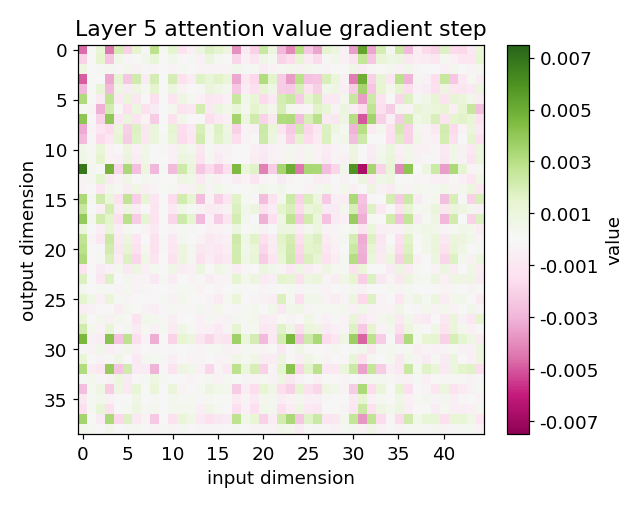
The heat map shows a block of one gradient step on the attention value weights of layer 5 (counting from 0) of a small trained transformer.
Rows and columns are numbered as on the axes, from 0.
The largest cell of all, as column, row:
0, 12
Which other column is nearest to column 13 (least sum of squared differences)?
27
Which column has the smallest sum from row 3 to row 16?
31
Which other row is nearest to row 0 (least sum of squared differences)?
3
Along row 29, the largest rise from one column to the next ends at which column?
32
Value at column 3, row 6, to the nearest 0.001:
0.002
